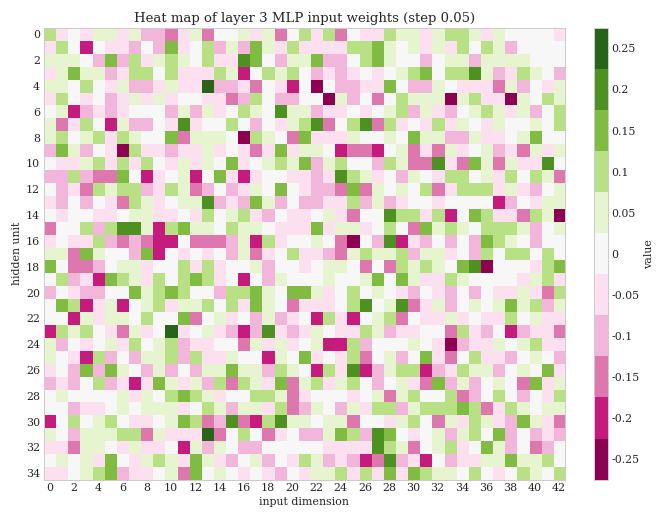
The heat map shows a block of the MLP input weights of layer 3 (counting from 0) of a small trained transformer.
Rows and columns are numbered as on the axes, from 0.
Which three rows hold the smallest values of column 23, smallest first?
5, 24, 7
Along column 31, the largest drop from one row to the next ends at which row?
26
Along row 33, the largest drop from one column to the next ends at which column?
29
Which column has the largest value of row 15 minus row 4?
22
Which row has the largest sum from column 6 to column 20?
20
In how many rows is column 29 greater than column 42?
15
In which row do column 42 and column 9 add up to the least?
14
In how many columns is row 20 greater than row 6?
20
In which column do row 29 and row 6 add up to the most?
19
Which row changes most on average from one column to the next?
27
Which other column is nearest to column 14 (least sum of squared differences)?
40
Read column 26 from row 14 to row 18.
0 -0.05 0 0.1 -0.15
